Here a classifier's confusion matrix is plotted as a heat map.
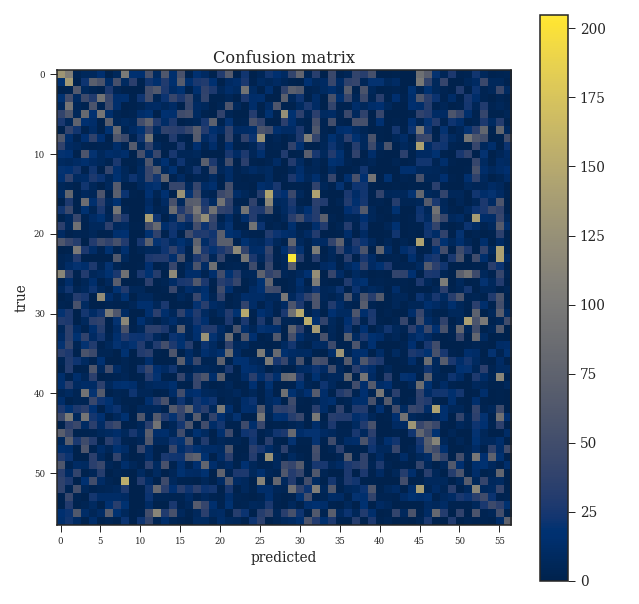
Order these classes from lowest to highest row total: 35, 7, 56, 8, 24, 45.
56, 24, 45, 35, 7, 8
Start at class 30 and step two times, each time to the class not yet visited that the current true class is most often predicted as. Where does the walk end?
29
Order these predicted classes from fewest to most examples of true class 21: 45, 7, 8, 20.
8, 7, 20, 45
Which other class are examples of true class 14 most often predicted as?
7
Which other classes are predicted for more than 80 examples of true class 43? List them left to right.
1, 3, 25, 32, 55
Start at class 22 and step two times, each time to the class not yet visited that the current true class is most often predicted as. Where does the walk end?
12
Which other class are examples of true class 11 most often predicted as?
18
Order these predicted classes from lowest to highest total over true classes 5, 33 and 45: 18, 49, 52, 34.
34, 49, 52, 18
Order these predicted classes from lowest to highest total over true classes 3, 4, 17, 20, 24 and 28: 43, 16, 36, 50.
43, 50, 36, 16
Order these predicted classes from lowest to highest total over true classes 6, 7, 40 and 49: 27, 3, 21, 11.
27, 21, 3, 11
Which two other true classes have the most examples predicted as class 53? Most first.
31, 7
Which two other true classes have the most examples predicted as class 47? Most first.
42, 46
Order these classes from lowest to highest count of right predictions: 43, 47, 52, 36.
47, 36, 43, 52
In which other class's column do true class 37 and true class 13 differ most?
39
